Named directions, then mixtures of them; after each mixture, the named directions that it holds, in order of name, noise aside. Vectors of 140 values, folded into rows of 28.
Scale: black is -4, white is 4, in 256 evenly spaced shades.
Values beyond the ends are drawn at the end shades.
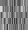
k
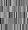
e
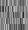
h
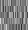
e, h.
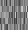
e, k.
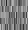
e, h, k.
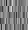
e, h.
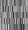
h, k.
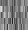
k.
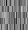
e, h, k.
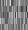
e, k.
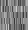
h, k.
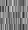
e, h.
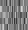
e, k.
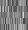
h.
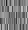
e, h, k.
